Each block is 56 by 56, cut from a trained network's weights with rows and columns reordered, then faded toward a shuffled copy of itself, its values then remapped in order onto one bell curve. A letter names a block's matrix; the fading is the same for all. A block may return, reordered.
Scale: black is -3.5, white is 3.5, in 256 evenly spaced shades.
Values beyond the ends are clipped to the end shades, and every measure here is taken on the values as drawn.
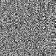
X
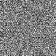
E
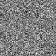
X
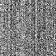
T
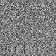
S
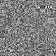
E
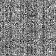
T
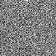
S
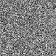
E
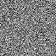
E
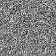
X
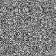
X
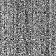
T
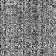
T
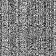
T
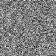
E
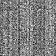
T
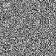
X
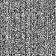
T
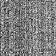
T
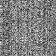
T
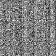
T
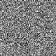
S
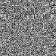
X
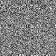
S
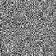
X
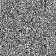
E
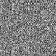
S
